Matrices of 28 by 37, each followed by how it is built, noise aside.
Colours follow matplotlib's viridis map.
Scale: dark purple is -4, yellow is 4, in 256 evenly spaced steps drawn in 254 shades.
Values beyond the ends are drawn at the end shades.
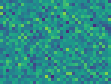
Toeplitz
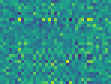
low rank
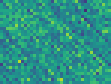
Toeplitz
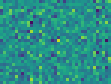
low rank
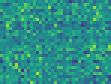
blocks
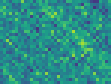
Toeplitz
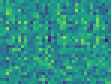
low rank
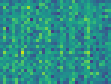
blocks
